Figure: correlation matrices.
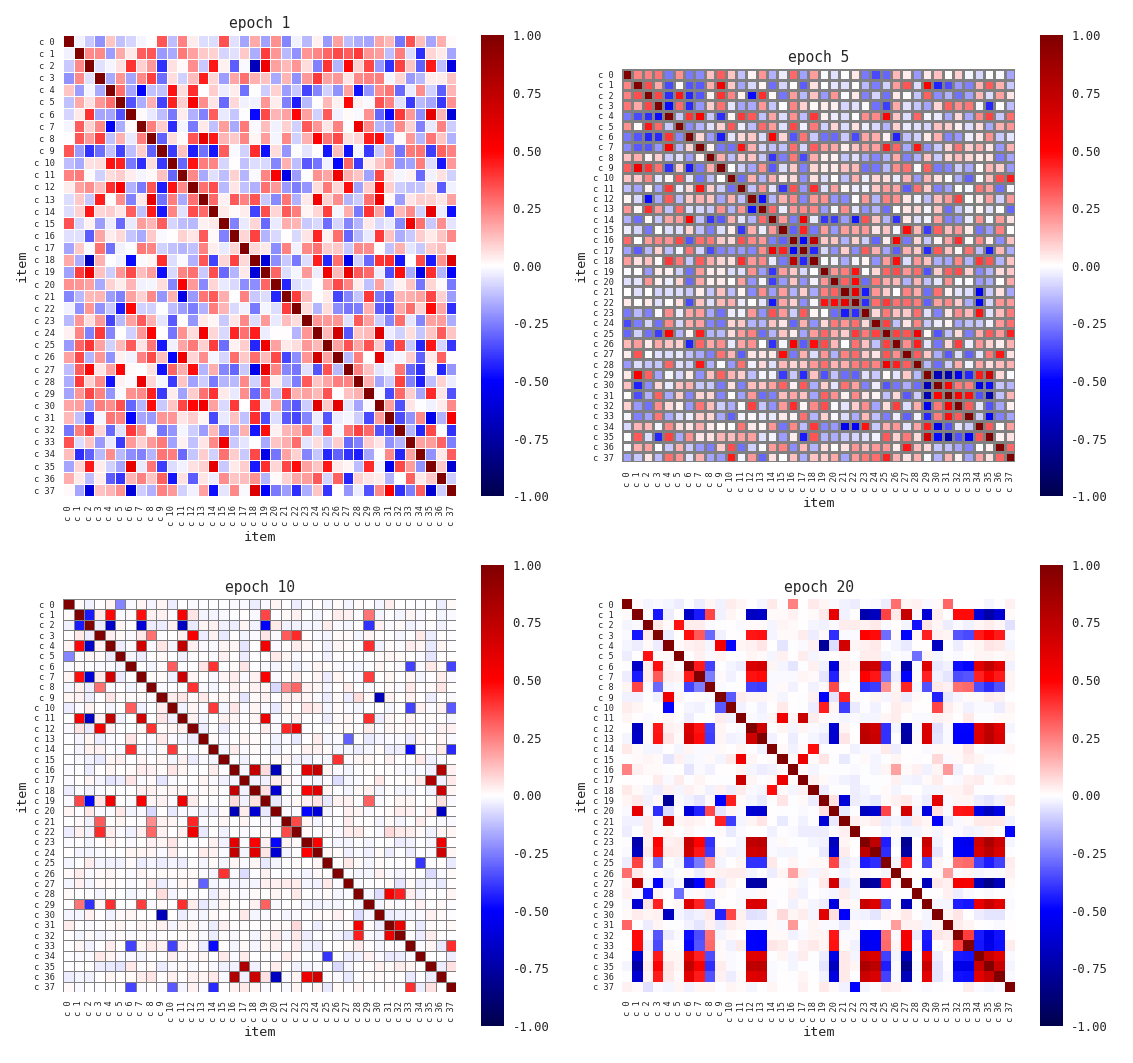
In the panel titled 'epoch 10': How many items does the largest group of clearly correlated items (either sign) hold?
7
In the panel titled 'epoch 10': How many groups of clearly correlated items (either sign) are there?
11
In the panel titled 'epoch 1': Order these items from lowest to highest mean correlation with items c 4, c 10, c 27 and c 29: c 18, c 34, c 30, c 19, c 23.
c 18, c 23, c 34, c 30, c 19
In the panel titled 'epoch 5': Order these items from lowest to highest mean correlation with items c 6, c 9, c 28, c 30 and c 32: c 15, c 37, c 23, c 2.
c 2, c 37, c 23, c 15
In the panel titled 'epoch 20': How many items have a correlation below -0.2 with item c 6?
7
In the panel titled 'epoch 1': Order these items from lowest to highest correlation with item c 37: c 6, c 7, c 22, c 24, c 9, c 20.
c 6, c 22, c 20, c 7, c 24, c 9
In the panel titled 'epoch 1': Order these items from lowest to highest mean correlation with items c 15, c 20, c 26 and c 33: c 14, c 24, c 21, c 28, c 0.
c 21, c 28, c 14, c 24, c 0
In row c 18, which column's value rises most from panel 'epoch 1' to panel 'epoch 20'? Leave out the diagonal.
c 14
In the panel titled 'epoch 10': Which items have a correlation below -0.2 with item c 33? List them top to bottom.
c 6, c 10, c 14
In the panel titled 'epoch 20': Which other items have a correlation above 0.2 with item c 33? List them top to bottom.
c 1, c 8, c 20, c 25, c 27, c 32
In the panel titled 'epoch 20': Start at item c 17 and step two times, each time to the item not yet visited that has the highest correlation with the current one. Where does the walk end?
c 15
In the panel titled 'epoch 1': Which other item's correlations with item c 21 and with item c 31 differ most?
c 35
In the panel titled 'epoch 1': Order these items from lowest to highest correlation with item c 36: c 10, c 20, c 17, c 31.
c 10, c 31, c 20, c 17
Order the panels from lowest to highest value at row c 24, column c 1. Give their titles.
epoch 20, epoch 5, epoch 10, epoch 1
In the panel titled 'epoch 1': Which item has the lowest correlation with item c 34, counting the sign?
c 19
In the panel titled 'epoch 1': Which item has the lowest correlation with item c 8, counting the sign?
c 9
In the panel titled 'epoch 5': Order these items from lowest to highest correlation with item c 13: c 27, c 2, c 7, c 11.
c 7, c 27, c 11, c 2
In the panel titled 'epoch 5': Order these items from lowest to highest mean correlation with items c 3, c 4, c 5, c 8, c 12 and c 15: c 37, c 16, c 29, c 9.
c 29, c 9, c 37, c 16
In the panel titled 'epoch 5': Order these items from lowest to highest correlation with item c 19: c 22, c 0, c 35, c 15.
c 35, c 0, c 15, c 22
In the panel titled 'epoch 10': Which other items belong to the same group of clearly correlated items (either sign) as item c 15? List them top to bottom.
c 26
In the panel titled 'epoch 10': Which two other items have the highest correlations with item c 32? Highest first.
c 31, c 28
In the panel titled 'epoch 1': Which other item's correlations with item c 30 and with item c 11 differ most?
c 13
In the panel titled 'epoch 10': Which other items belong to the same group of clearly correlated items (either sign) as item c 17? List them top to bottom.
c 35
